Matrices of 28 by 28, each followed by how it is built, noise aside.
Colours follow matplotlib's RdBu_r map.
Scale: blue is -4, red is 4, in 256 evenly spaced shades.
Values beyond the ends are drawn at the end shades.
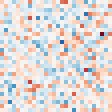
repeating rows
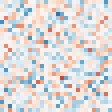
Hankel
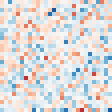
Hankel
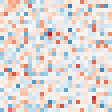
repeating rows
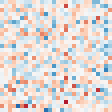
repeating rows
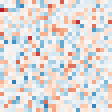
noise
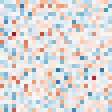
repeating rows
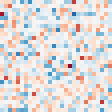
noise
